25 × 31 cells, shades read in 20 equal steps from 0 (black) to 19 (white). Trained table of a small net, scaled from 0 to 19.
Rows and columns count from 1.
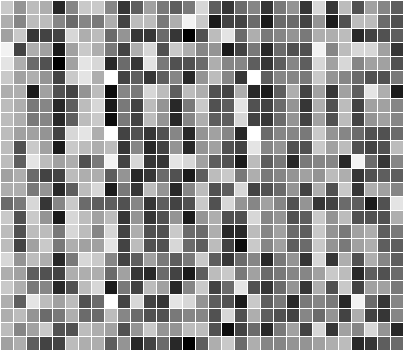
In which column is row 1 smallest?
5
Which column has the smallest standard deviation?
22
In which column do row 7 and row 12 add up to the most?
15
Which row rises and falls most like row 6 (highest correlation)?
10
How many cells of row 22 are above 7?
19
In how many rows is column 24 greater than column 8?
3
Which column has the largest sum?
1
